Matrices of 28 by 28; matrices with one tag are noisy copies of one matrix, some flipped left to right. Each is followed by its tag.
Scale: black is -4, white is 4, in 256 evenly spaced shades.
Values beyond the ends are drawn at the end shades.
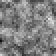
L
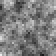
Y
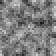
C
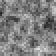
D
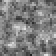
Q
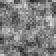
L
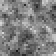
Y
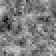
D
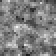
Q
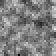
C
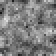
L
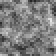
L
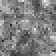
Y
